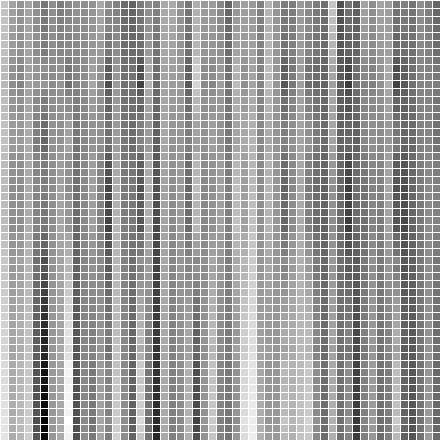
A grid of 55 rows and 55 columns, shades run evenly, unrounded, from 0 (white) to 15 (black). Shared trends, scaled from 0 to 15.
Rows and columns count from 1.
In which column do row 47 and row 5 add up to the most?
6
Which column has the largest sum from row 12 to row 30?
44
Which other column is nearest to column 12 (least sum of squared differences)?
49
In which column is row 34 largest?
20
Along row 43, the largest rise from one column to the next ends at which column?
10
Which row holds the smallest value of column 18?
53
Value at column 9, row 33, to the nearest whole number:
4
